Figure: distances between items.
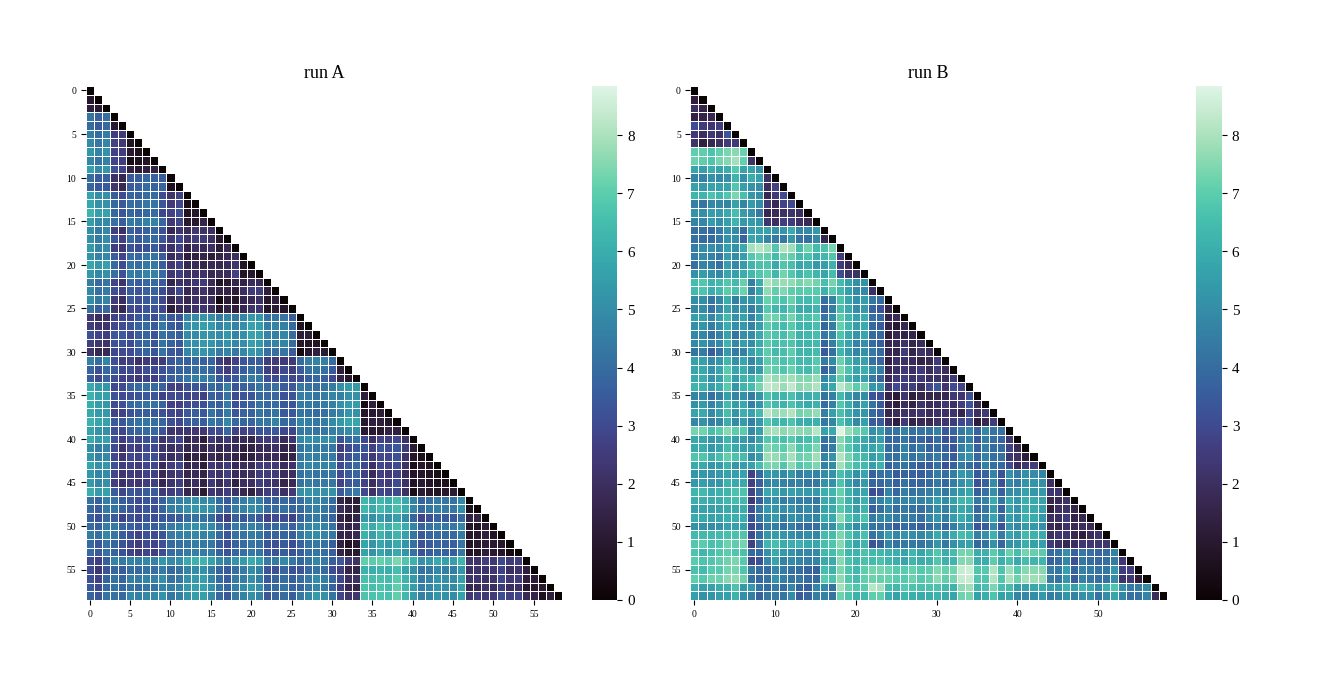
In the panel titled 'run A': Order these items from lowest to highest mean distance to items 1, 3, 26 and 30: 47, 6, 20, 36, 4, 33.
4, 33, 6, 47, 36, 20
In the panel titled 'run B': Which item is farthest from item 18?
39
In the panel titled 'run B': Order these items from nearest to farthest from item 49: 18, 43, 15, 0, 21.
15, 43, 0, 21, 18
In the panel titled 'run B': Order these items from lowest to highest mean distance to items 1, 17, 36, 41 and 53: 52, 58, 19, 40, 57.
40, 58, 57, 52, 19
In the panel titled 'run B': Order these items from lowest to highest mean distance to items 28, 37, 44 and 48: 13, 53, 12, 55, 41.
41, 53, 13, 55, 12
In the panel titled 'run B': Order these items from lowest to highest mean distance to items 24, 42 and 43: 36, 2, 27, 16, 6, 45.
27, 36, 16, 45, 2, 6
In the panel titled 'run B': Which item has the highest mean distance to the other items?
18
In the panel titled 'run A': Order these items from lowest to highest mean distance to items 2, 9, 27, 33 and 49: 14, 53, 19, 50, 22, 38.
53, 50, 22, 19, 14, 38
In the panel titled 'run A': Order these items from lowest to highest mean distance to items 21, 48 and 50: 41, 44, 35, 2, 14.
41, 44, 14, 2, 35
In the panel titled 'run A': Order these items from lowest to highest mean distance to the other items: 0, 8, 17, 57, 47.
17, 8, 47, 57, 0
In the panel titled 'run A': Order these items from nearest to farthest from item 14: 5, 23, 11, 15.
15, 23, 11, 5
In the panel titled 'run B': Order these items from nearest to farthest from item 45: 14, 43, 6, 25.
25, 14, 43, 6
